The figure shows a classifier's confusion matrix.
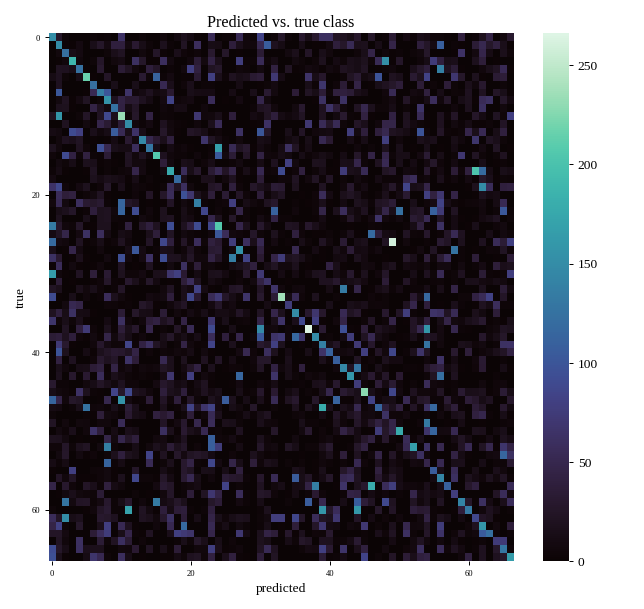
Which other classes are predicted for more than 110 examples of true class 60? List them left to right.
11, 39, 44
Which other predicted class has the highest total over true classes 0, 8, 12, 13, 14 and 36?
30
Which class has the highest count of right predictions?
37
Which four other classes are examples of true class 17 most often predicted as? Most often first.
61, 62, 33, 42
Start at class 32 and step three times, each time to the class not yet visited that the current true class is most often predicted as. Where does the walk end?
54
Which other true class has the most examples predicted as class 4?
12
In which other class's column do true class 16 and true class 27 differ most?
58
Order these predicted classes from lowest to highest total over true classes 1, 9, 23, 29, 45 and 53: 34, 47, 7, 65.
34, 7, 47, 65
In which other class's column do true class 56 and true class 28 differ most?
26
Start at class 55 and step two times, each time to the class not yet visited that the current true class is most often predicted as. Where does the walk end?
48
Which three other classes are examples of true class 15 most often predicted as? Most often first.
24, 2, 59
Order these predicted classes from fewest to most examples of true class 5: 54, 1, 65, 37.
1, 65, 37, 54
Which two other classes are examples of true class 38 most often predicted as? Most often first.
35, 30
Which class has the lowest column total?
29
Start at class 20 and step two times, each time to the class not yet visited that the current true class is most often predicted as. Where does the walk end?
62
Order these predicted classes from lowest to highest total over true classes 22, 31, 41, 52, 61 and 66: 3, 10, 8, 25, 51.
25, 3, 51, 10, 8
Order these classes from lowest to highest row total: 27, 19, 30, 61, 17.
27, 30, 19, 61, 17
